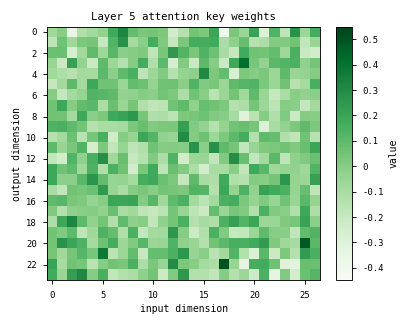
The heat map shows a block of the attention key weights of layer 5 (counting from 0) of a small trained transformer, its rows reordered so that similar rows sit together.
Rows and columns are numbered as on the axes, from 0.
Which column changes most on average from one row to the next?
19
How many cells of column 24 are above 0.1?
3
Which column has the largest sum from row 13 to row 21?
25
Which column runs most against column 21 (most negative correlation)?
24
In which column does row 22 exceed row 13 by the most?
17
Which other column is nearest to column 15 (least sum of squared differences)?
11
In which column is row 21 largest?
5
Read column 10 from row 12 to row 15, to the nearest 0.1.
0 0.2 0.2 0
